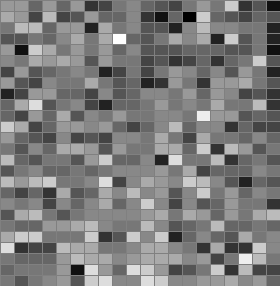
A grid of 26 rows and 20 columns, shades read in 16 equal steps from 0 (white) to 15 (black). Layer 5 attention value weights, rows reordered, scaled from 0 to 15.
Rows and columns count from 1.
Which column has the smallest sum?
15
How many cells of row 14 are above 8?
6
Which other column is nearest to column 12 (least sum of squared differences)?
11
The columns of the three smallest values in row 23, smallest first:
1, 19, 5
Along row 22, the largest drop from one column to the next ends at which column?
10
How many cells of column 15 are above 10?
3
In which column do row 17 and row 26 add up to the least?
8
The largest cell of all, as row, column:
2, 14
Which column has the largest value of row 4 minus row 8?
16
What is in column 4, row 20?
8
